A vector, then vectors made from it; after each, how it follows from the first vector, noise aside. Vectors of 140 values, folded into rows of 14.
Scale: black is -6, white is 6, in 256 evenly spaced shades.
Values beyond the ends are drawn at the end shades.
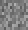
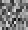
wrapped around, negated, scaled up.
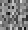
wrapped around, negated, scaled up.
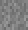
shrunk.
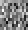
negated, scaled up.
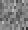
wrapped around, negated.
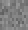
reversed, negated, shrunk.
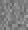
shrunk.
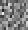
scaled up.
